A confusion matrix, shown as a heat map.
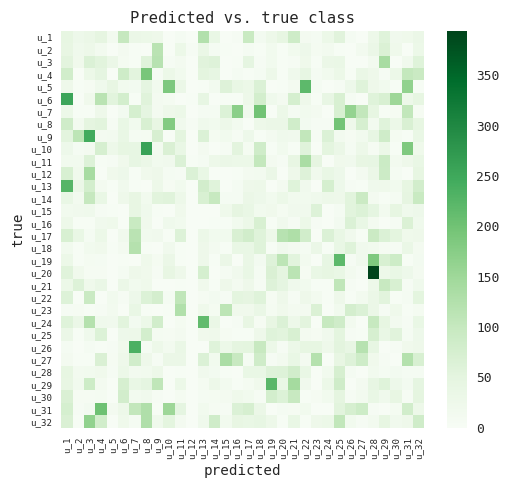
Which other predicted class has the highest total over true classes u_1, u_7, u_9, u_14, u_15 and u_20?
u_28
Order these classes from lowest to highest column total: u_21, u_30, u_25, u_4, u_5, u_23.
u_5, u_23, u_30, u_4, u_21, u_25
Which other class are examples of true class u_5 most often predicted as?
u_22
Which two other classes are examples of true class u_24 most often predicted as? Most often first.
u_13, u_3
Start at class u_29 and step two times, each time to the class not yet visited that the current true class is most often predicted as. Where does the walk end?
u_25
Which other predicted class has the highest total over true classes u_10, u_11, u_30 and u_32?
u_8
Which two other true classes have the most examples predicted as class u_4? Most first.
u_31, u_6
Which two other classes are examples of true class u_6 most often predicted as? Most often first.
u_1, u_30
